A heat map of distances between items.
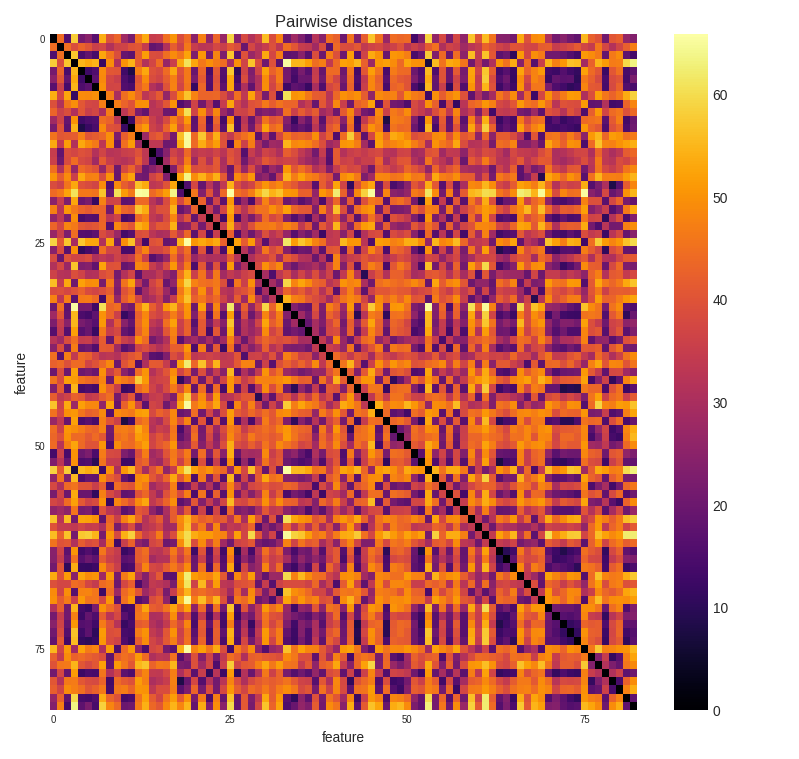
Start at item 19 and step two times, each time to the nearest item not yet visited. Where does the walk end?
79
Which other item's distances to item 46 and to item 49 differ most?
50
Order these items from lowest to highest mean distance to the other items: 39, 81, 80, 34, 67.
34, 81, 39, 67, 80
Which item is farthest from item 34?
61
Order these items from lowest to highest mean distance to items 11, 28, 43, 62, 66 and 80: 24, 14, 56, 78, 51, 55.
24, 78, 56, 51, 14, 55
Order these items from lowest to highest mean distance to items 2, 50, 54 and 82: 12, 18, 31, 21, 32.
18, 31, 21, 12, 32
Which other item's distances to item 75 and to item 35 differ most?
25
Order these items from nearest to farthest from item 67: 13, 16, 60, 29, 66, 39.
29, 13, 60, 16, 66, 39
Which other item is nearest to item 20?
52
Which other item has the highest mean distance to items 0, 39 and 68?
19
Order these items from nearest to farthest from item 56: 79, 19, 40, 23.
40, 79, 23, 19
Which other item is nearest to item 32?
68
